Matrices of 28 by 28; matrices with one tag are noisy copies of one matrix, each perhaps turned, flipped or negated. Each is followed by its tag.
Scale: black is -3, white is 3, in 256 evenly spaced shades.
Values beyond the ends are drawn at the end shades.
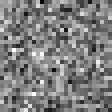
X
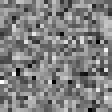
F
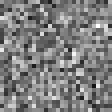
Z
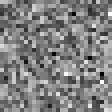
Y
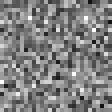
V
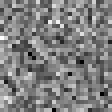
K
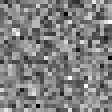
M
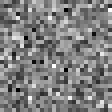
M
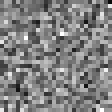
V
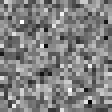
K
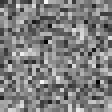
X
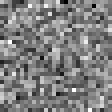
Y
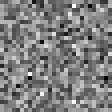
M
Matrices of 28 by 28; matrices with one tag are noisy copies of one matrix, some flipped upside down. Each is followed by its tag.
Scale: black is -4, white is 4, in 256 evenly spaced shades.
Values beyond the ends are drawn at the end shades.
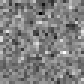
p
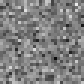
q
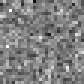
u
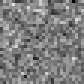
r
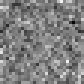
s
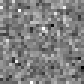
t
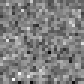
r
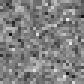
t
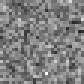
s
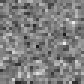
r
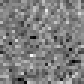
s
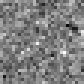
p
